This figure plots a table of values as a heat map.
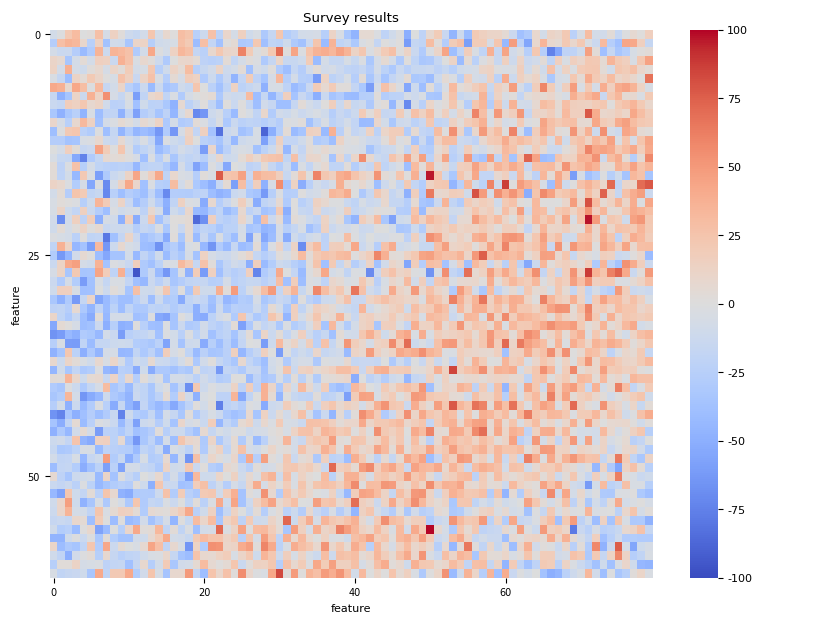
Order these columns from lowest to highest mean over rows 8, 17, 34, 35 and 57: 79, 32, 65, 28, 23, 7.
7, 28, 23, 32, 65, 79
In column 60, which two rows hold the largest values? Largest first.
17, 35
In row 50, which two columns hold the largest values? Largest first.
75, 47
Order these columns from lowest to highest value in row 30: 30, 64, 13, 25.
13, 25, 30, 64
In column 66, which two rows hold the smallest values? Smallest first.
2, 61
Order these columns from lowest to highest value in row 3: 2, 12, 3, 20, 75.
2, 20, 3, 12, 75
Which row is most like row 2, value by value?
61
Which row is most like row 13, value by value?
19
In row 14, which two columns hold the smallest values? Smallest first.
4, 3
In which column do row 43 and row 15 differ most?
47
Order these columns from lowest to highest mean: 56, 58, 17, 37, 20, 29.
20, 17, 29, 37, 58, 56
